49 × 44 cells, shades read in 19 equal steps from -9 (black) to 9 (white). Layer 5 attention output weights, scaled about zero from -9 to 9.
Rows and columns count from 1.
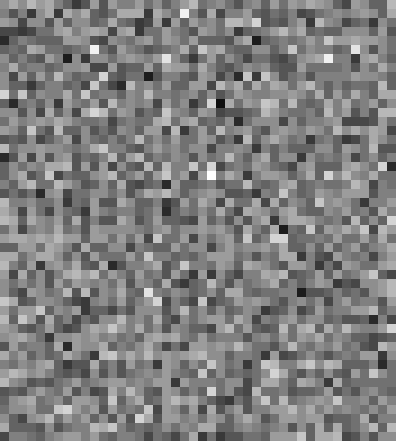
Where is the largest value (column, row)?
24, 20
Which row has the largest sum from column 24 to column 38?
41
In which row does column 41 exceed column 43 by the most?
40
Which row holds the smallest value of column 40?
7
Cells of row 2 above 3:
1
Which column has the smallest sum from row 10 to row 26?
9
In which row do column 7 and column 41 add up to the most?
26
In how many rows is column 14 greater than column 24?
19
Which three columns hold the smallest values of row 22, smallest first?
5, 29, 8
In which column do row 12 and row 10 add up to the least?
2
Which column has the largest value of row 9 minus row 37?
30
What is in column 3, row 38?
3
